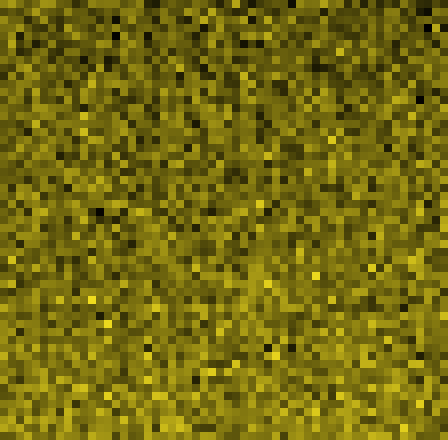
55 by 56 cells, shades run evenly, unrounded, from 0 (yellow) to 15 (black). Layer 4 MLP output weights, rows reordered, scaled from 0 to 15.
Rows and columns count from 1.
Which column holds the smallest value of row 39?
20
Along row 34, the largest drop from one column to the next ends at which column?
47
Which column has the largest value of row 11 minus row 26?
33
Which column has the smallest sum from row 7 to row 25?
5
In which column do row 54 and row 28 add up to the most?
55
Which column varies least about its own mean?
18
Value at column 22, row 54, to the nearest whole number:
4
